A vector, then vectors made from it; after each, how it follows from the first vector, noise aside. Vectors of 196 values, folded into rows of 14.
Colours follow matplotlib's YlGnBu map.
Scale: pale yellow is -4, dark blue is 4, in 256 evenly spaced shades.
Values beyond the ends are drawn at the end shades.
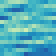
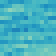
negated, shrunk.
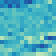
reversed, partly zeroed.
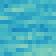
negated, shrunk.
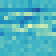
reversed, partly zeroed.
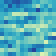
reversed.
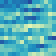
reversed.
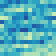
negated.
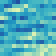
negated.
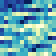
reversed, scaled up.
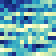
reversed, scaled up.
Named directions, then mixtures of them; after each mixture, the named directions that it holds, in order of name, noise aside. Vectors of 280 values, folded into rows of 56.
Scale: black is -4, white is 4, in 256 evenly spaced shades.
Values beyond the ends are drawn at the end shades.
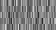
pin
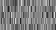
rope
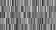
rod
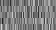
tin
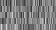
rod, tin.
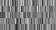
rod, rope.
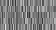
pin, rod, tin.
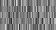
pin.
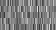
rod, tin.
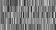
rope, tin.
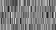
rope.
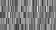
pin, rod, rope.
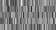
pin, rope, tin.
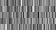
pin, rope, tin.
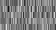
rope, tin.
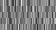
pin, rope.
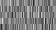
tin.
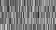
pin, rope, tin.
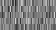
rod, rope.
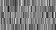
rope.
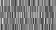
rope, tin.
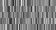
pin, rope.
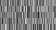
pin, rod, tin.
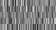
pin, rope.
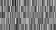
rod, rope.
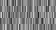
pin.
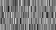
rope.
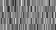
pin, rope.
